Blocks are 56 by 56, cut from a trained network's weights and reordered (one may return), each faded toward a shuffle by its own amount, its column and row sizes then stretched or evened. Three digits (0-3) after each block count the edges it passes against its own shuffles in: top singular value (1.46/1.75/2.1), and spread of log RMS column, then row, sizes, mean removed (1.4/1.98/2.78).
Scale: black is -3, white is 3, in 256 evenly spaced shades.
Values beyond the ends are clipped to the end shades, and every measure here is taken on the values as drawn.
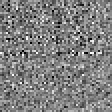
0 1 2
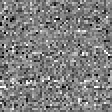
0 1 2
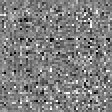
0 2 2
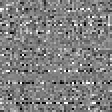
0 1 3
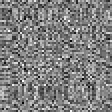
3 1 0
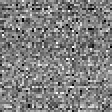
2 1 1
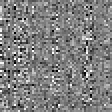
1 3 1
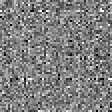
1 1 1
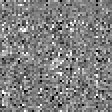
0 2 2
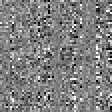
1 3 2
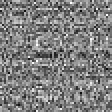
3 1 0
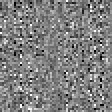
1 3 0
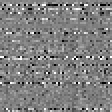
1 0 3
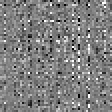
1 3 2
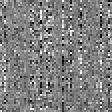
2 3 1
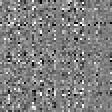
1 3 2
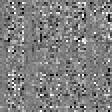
1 3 2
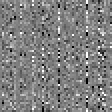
1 3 0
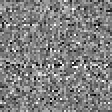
0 0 2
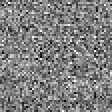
1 1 0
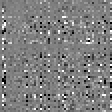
1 3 3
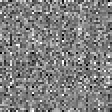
2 2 2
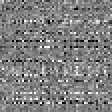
3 2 3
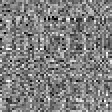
3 0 2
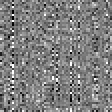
3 3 0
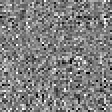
1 1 2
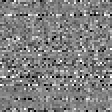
1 0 3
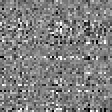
2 2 3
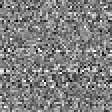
1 0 2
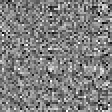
2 1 0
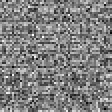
3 0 0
